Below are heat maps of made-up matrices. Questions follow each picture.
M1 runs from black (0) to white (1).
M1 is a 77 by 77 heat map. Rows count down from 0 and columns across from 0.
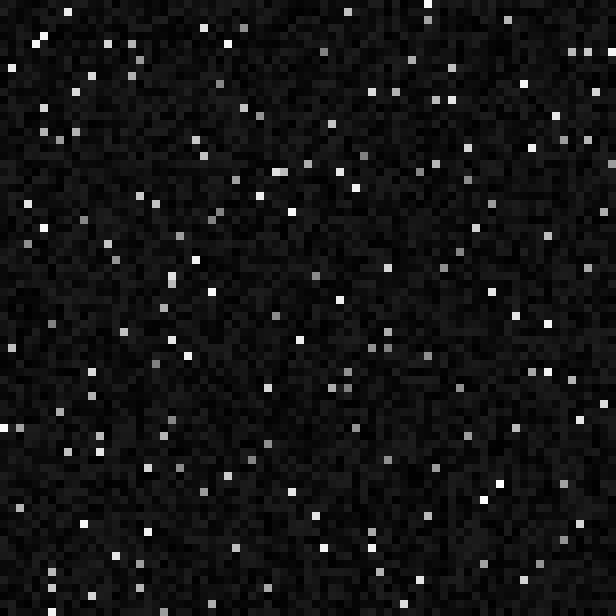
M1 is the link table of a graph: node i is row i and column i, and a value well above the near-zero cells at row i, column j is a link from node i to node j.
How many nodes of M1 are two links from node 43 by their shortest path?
7
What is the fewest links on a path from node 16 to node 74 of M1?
3
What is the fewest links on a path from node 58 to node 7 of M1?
7
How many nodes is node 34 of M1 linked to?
2
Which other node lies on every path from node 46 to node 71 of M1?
node 6
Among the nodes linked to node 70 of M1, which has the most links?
node 17
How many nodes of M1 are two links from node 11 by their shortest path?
4
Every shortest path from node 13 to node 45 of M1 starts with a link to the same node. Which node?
node 30
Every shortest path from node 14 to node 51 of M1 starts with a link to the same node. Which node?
node 32
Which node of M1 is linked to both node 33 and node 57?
node 48
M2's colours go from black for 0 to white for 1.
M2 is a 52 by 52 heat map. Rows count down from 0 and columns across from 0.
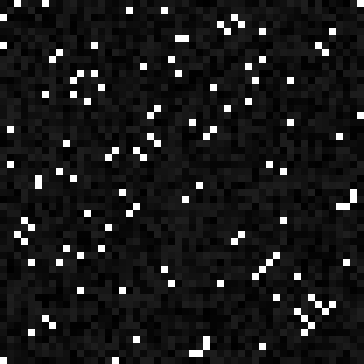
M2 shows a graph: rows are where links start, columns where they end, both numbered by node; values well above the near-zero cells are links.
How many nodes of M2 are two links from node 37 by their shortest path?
6
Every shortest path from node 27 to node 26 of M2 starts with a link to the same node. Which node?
node 50
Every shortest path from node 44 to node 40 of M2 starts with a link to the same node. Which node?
node 46
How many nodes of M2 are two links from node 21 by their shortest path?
3
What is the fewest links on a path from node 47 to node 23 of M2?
4
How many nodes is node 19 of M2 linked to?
3
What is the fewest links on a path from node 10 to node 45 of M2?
3
